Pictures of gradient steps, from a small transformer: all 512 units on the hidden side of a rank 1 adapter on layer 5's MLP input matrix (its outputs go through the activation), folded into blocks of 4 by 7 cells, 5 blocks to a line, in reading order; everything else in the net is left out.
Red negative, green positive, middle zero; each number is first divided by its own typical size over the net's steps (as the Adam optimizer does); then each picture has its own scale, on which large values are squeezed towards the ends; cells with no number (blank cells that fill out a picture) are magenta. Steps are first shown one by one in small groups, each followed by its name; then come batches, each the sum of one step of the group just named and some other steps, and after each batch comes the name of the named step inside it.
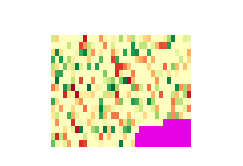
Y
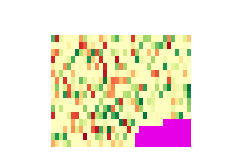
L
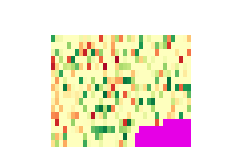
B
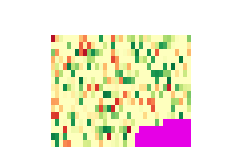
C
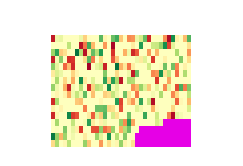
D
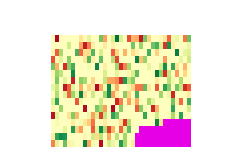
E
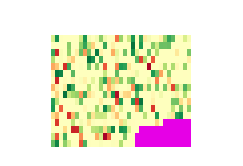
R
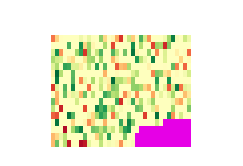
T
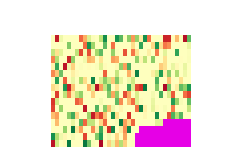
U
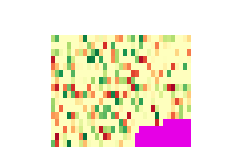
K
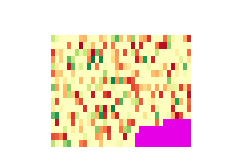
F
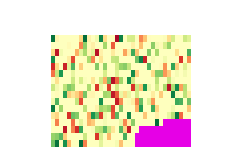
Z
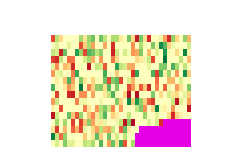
D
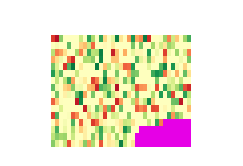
E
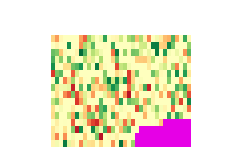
Y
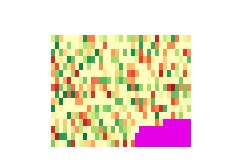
K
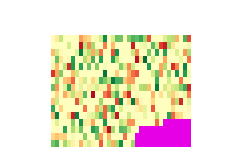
F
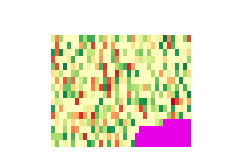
L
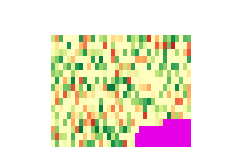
Y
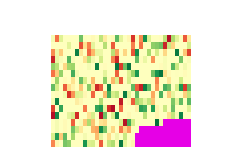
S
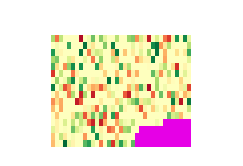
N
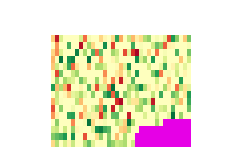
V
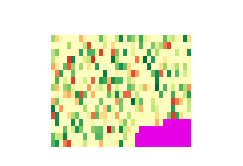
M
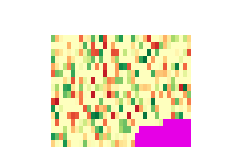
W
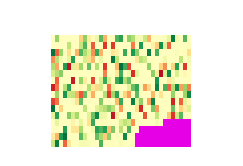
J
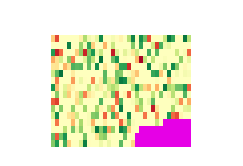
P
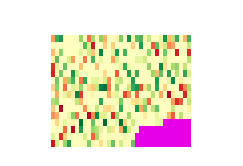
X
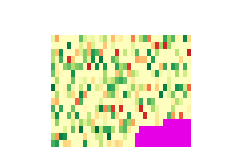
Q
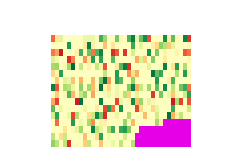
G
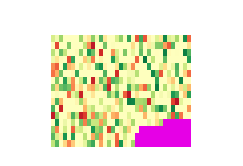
M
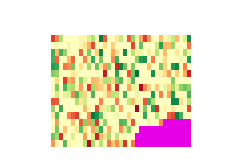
W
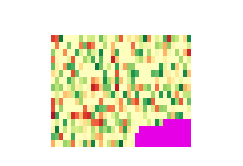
S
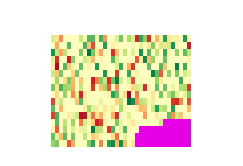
M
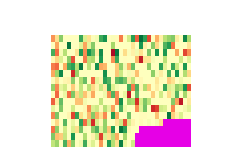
P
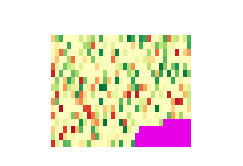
X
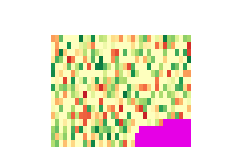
Q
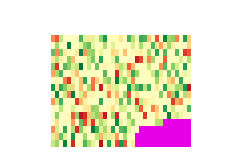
P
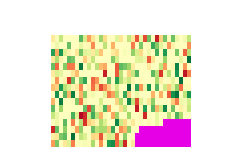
J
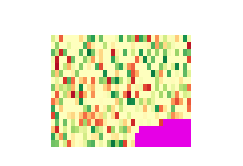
M
